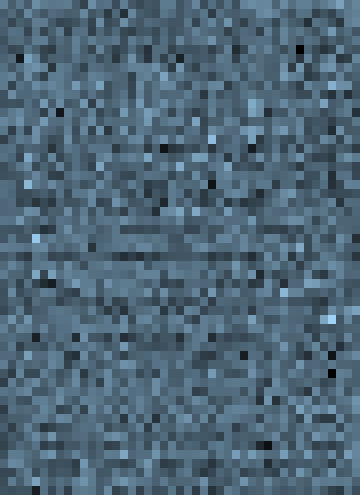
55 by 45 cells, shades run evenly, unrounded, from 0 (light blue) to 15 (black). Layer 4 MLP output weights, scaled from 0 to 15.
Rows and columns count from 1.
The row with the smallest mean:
51
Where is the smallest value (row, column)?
36, 42
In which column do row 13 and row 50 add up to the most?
34
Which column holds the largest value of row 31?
33
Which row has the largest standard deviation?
32
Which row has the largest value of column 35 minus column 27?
16
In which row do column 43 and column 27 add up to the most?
21
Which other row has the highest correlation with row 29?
4
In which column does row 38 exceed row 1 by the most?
5
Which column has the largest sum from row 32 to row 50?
1
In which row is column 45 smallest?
35
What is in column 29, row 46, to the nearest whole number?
6
